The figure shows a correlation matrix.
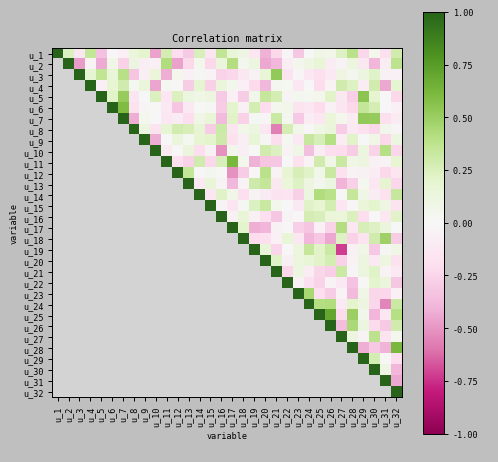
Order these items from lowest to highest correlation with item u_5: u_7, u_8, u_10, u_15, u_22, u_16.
u_16, u_8, u_22, u_15, u_10, u_7
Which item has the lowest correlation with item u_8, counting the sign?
u_21
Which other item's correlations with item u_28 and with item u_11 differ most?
u_17
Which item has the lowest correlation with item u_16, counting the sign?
u_10
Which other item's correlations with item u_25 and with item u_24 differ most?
u_23
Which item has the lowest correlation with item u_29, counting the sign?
u_28
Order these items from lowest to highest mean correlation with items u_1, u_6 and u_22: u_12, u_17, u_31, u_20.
u_20, u_12, u_31, u_17
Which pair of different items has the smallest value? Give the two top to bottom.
u_19, u_27
